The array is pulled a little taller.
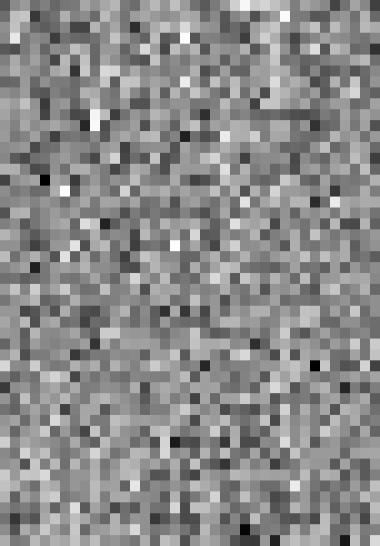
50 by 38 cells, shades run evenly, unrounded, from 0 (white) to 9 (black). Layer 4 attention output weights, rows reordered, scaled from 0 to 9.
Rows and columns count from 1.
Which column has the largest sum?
32
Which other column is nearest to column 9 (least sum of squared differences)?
15
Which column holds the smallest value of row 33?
25
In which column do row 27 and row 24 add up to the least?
7
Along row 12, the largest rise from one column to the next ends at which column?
11
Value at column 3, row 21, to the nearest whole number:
6
